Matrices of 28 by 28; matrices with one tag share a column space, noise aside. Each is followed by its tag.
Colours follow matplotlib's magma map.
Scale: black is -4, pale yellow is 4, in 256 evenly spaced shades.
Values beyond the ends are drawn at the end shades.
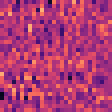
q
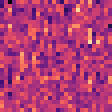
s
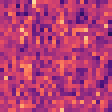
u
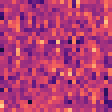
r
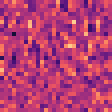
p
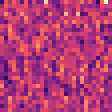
u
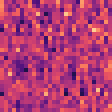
u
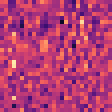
p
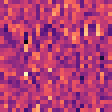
s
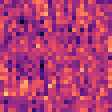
u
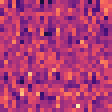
q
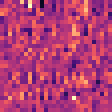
q
